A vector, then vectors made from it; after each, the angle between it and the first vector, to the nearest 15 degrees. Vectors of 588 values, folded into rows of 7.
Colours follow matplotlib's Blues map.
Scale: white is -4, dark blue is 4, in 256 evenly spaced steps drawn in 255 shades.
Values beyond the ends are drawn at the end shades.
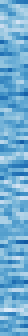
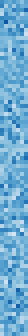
105 degrees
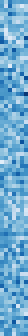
60 degrees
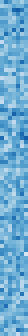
105 degrees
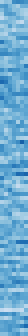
30 degrees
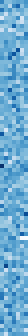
75 degrees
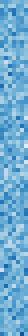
105 degrees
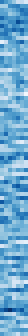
165 degrees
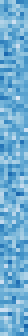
60 degrees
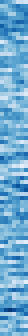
165 degrees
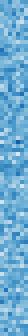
60 degrees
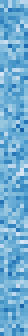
105 degrees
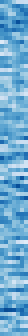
165 degrees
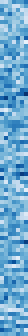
45 degrees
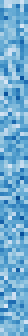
105 degrees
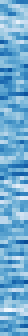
15 degrees
